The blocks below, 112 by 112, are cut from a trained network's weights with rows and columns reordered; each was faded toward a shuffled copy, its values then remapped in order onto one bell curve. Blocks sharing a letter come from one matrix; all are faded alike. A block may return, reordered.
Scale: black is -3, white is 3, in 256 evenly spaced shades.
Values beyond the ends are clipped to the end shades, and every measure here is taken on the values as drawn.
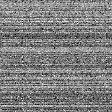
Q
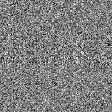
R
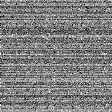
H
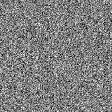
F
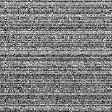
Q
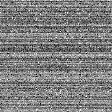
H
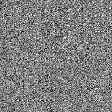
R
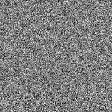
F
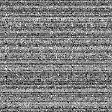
H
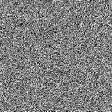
F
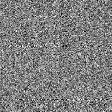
R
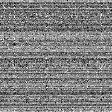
H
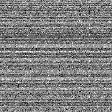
Q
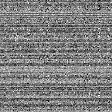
H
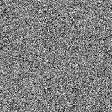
F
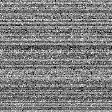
H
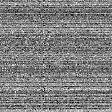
Q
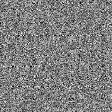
R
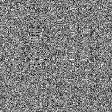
R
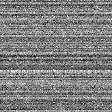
Q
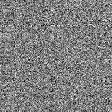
F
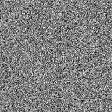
F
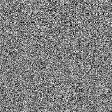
R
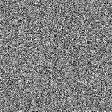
F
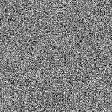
F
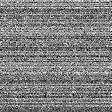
Q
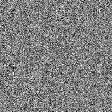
F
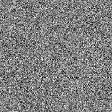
R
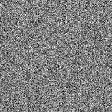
F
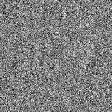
F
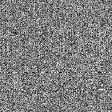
R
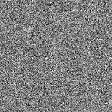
F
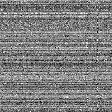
Q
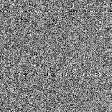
R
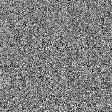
R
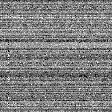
Q
